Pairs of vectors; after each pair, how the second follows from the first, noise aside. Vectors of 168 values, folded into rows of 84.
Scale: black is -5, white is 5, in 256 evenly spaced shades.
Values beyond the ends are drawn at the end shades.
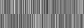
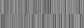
reversed, negated, shrunk.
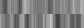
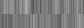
reversed, negated, shrunk.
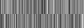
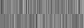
reversed, negated, shrunk.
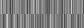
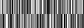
scaled up.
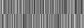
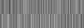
reversed, negated, shrunk.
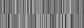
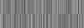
wrapped around, shrunk.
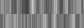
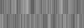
negated, shrunk.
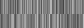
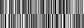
wrapped around, negated, scaled up.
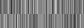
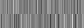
reversed, negated, partly zeroed.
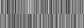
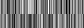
scaled up.
